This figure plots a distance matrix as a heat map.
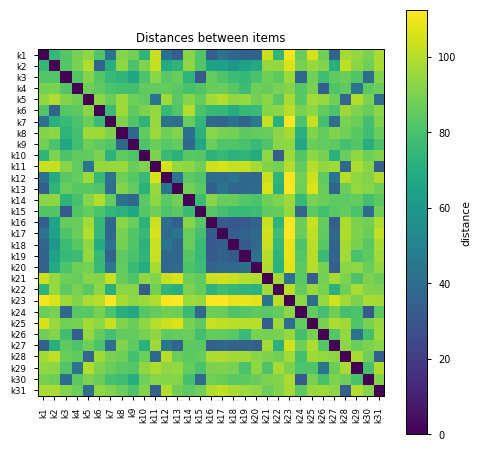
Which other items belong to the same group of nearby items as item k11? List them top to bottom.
k5, k28, k31
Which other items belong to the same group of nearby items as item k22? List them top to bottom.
k10
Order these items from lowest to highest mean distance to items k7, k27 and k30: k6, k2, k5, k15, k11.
k15, k2, k6, k5, k11
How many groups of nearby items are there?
8
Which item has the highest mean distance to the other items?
k23
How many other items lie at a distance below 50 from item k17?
9
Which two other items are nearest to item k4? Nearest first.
k26, k29
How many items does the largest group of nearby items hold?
10
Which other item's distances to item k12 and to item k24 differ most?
k30
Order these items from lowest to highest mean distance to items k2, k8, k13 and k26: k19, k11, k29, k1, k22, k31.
k19, k1, k29, k22, k31, k11
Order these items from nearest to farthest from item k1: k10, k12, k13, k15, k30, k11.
k13, k12, k10, k15, k30, k11
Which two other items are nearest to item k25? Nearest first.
k21, k23
